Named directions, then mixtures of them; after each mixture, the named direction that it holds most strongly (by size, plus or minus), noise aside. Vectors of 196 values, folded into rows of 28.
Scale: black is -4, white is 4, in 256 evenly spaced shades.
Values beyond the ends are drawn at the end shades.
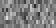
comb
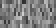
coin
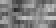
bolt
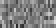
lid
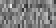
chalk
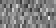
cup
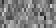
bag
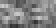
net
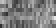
bolt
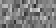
cup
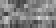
net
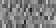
lid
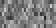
bag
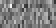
chalk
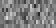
comb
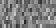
cup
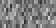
cup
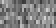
comb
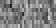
chalk
